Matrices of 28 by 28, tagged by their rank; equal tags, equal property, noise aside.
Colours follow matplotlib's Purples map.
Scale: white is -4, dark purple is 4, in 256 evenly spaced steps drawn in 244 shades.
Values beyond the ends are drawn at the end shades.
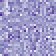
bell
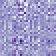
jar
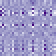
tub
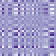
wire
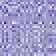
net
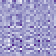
net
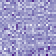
bell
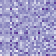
jar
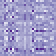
net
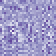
bell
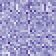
bell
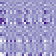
tub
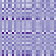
wire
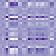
wire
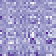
jar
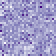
bell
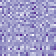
jar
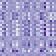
tub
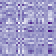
tub
